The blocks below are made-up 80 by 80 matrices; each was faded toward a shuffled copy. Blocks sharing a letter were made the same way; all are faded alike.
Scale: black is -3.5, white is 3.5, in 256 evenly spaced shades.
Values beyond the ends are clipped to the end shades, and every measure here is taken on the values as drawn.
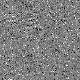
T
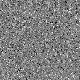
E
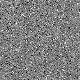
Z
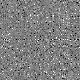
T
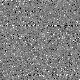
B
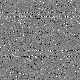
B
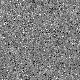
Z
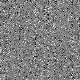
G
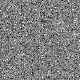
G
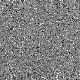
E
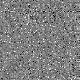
T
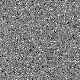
E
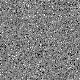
Z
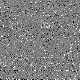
B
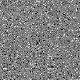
T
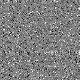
T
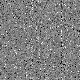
G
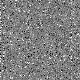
G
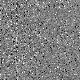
G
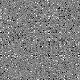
T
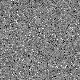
Z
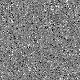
E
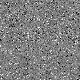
B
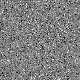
Z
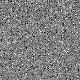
E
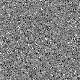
E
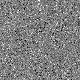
Z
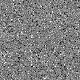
E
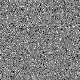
E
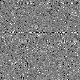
T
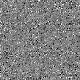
T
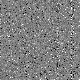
G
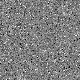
Z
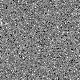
Z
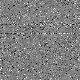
B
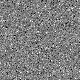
Z
